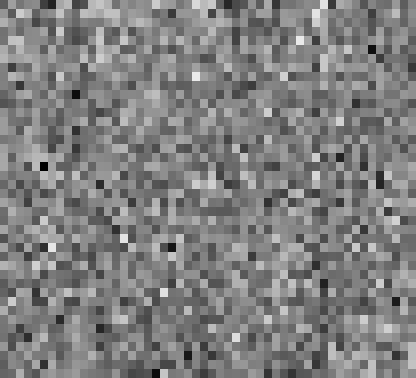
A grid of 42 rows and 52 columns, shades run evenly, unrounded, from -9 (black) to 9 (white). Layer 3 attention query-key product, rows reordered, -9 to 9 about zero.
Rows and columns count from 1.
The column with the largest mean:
16
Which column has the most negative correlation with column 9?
51
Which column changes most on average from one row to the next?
6
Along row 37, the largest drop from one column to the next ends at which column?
13
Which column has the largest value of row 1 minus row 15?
41
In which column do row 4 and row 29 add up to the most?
8
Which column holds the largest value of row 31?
36
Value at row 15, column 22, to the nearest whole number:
-2
